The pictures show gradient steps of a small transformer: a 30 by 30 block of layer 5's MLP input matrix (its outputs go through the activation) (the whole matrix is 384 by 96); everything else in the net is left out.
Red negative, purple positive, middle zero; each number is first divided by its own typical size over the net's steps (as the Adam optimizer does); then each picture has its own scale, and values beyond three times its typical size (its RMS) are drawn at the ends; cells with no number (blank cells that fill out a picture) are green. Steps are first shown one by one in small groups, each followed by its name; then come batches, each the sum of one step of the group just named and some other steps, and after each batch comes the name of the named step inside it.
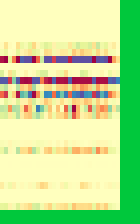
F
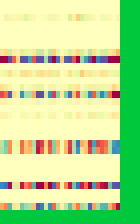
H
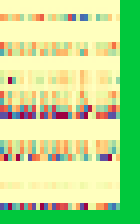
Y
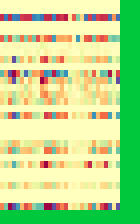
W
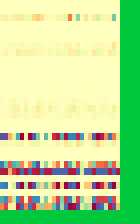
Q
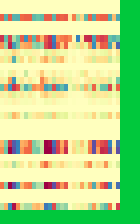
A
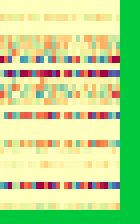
H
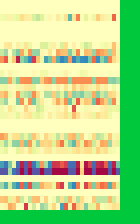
F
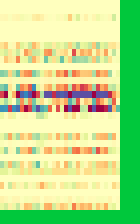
F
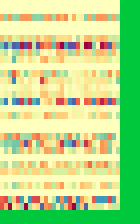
W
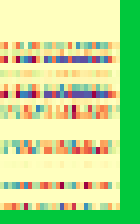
F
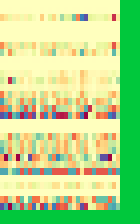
Y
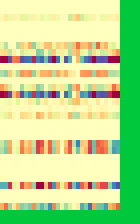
H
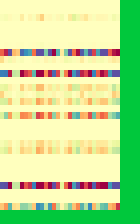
H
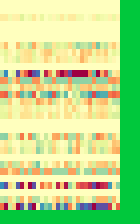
Q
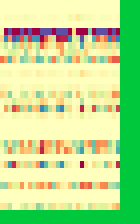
H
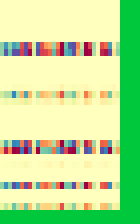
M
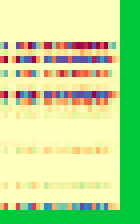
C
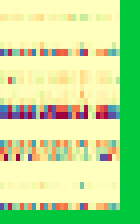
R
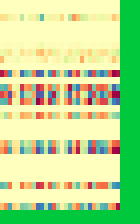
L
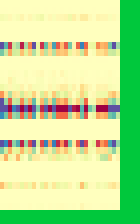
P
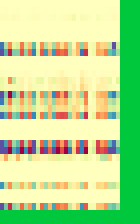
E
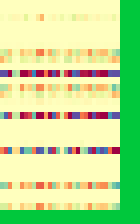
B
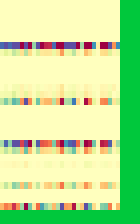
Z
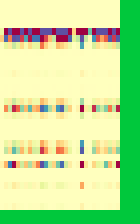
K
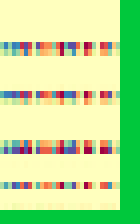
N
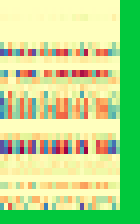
E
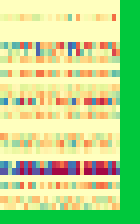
Z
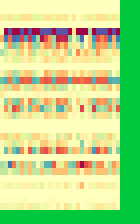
K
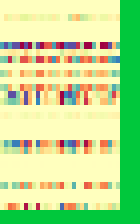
Z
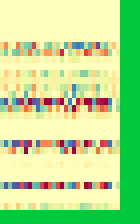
M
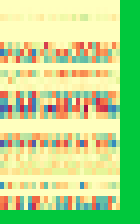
C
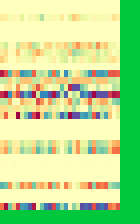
L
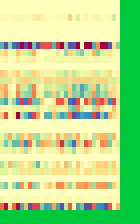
Z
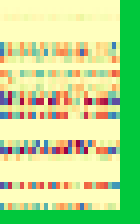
E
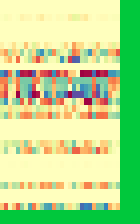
C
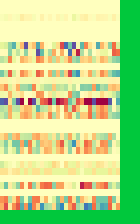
Z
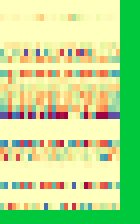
R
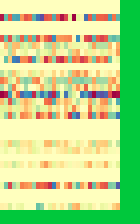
L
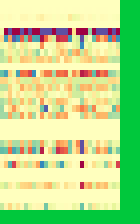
K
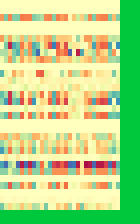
E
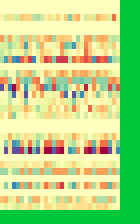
N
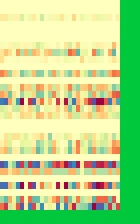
L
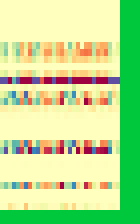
N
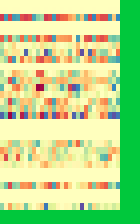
R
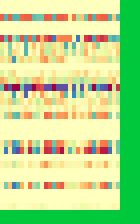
N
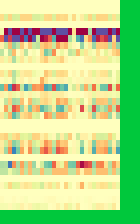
K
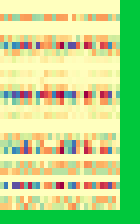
N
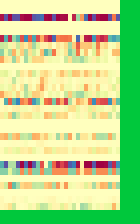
C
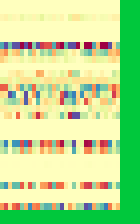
Z
